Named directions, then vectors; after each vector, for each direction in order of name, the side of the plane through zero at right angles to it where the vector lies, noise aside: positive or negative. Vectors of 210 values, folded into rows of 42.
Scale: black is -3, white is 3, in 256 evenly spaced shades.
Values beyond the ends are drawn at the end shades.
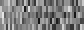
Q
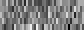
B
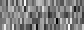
negative, positive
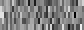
positive, positive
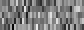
positive, negative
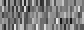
positive, negative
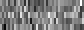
positive, negative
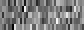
positive, negative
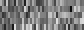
positive, negative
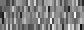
negative, negative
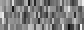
positive, positive
